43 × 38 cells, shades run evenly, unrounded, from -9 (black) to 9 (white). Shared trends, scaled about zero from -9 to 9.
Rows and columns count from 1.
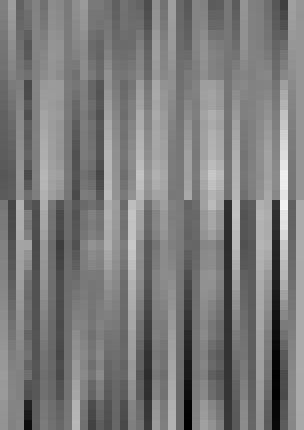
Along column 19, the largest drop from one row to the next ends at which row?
21
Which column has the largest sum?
38
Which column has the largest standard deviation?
36
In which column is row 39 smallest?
35
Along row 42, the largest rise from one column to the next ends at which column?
25
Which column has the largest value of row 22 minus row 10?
17
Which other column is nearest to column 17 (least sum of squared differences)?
33
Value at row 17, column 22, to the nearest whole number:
0
